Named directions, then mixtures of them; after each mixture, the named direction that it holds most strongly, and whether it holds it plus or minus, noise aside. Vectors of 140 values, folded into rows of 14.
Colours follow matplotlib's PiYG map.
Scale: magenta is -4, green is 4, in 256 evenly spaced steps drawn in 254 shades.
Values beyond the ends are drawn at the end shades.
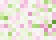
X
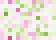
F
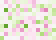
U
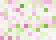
F, plus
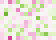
F, plus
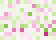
X, minus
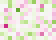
F, minus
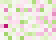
U, minus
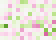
X, minus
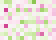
U, minus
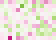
F, plus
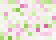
F, minus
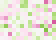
X, minus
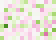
U, plus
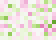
X, plus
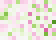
X, plus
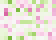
F, minus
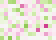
F, minus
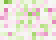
X, minus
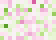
U, plus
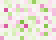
U, minus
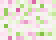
F, plus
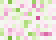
F, minus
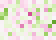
X, plus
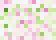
U, plus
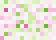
U, minus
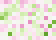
X, plus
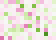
F, plus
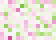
F, plus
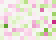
X, minus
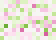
U, plus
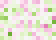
X, plus
